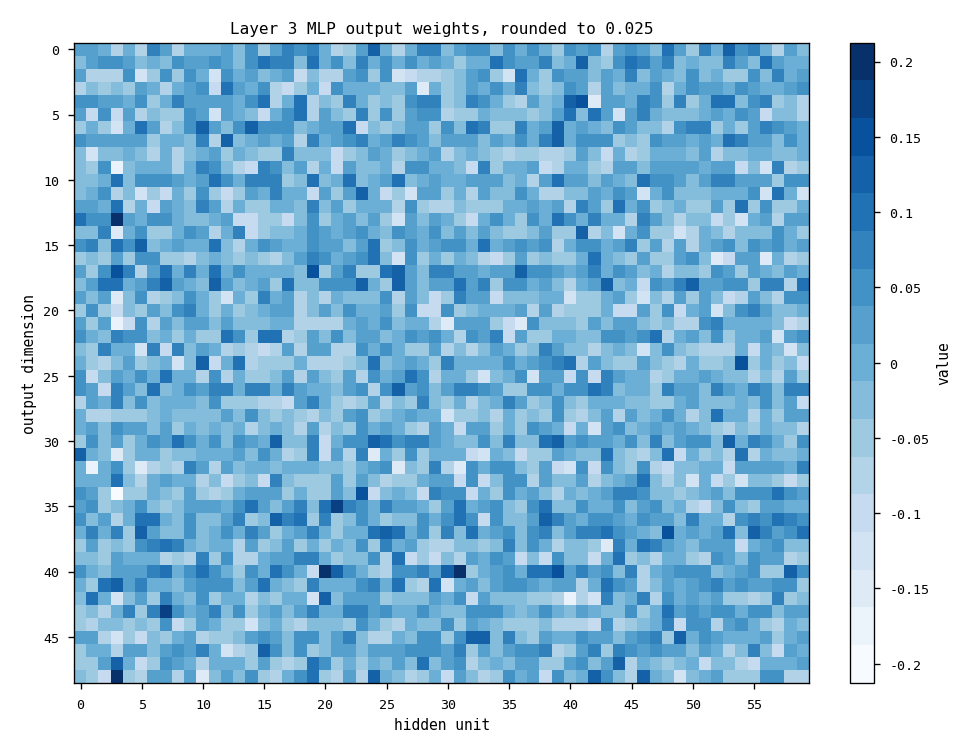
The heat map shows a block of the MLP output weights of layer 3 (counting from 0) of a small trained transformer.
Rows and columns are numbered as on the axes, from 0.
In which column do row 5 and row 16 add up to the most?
42
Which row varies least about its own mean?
8
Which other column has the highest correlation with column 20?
31
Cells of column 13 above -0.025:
25
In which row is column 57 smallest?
22
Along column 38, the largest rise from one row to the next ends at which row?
40
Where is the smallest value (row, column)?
34, 3
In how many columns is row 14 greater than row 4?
18
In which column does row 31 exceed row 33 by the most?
54
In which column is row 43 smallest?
2
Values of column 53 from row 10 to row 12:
0.075 0 -0.05
